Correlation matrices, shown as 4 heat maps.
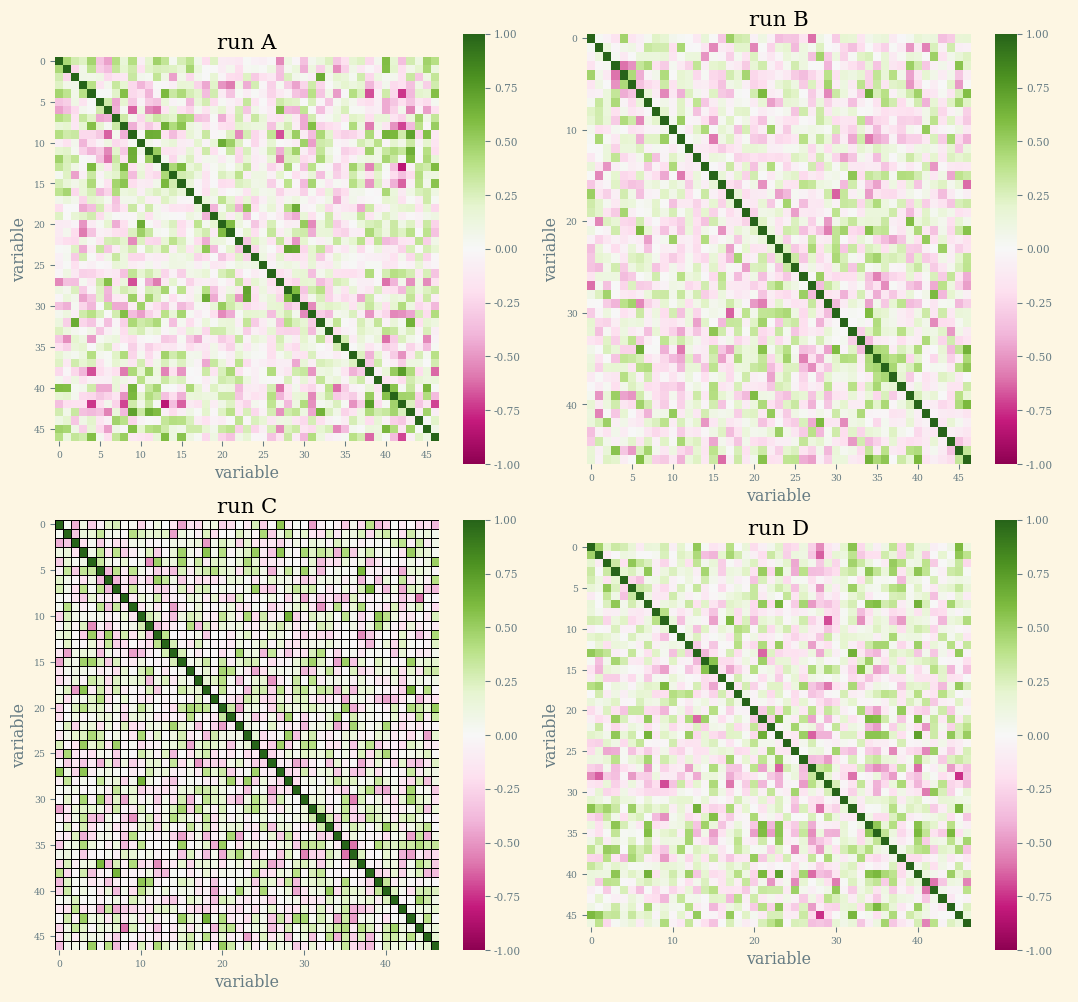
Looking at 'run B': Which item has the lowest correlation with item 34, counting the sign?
11
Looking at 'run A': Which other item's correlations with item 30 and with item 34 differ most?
20
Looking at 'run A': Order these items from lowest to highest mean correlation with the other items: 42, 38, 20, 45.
42, 38, 20, 45
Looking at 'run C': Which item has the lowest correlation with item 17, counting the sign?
26
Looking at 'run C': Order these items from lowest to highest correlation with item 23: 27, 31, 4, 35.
27, 35, 31, 4
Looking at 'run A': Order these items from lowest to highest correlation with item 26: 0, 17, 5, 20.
5, 0, 17, 20
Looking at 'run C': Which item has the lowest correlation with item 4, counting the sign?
11
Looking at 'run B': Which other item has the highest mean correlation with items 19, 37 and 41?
4
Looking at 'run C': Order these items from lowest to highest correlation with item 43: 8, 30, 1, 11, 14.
8, 14, 11, 1, 30
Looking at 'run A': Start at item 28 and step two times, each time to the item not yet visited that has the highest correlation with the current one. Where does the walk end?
29
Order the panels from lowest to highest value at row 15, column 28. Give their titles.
run B, run C, run D, run A
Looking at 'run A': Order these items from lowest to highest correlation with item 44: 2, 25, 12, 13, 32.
2, 32, 12, 25, 13
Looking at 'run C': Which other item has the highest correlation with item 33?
40
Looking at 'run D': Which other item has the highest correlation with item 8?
9
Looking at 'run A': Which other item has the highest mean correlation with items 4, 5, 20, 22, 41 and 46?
13
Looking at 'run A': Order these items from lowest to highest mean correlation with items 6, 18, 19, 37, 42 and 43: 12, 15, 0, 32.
15, 0, 12, 32
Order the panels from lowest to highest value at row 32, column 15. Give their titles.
run D, run A, run C, run B
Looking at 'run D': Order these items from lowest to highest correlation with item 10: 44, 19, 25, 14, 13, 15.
13, 25, 15, 44, 14, 19
